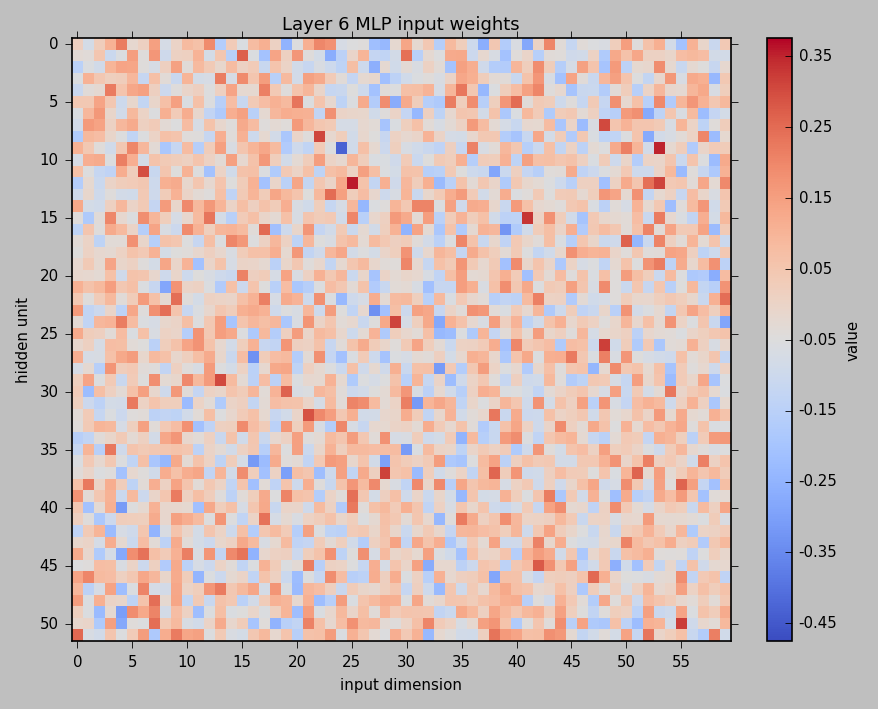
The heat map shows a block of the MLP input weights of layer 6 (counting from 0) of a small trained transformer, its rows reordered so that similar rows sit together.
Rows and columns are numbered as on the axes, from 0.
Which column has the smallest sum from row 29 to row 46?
4
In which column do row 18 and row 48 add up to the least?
22
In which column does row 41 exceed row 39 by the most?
35
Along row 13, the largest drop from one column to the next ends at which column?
52
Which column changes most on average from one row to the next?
48
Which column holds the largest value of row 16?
17
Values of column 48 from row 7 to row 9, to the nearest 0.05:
0.3 -0.15 -0.05
